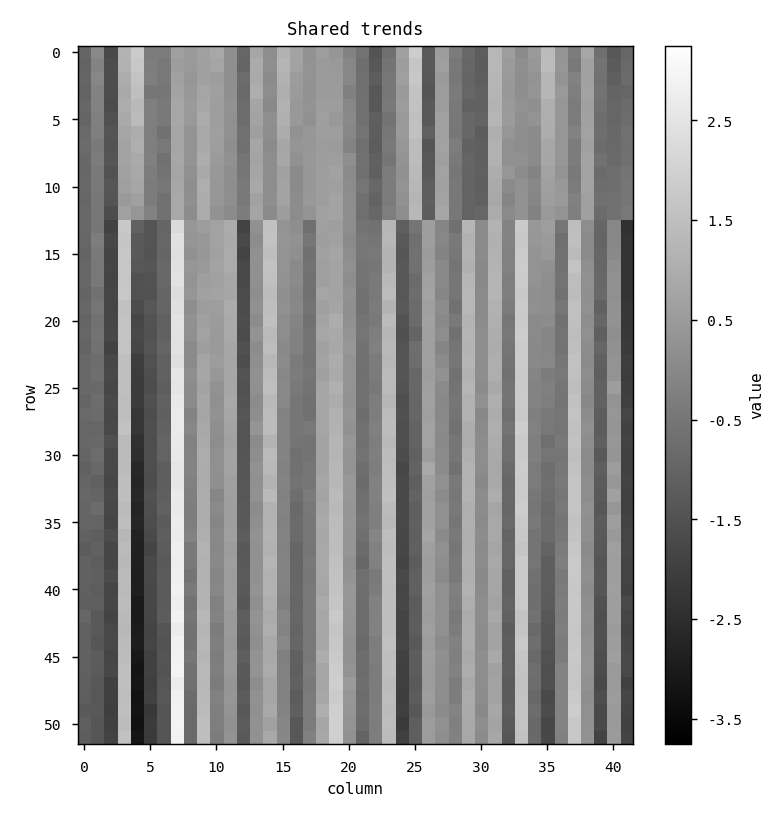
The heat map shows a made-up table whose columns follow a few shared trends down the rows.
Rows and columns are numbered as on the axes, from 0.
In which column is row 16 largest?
7
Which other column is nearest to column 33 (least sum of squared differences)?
37
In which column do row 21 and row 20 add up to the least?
41
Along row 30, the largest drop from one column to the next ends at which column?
4
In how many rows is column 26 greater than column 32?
39
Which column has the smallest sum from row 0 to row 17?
2
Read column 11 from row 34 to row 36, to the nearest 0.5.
0.5 0.5 0.5
